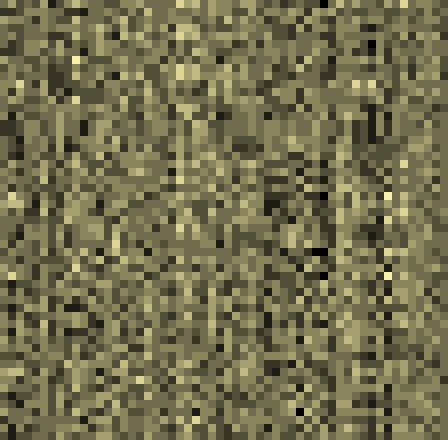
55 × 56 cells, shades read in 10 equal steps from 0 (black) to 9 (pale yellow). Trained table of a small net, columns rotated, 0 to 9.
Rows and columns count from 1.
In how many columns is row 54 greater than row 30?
26
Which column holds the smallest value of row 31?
28
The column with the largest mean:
23
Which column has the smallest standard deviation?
56
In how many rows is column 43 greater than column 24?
26
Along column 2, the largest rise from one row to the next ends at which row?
25
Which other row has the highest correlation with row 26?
47
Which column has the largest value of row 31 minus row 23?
39
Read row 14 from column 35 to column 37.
3 3 2
